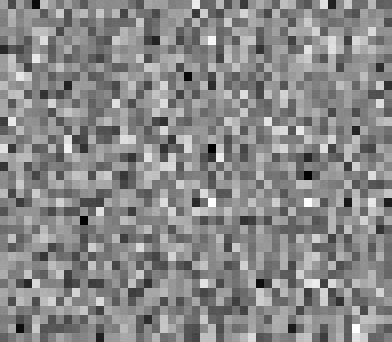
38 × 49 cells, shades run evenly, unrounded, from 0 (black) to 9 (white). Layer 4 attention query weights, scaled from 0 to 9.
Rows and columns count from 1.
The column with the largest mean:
21
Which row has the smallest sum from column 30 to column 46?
18
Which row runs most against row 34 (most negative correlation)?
32
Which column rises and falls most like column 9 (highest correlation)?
19
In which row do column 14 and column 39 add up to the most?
23
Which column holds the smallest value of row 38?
13
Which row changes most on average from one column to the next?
17
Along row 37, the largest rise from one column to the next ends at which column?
45
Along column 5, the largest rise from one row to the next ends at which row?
2
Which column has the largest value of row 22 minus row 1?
5
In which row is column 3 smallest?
37
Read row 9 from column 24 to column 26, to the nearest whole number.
0 5 4
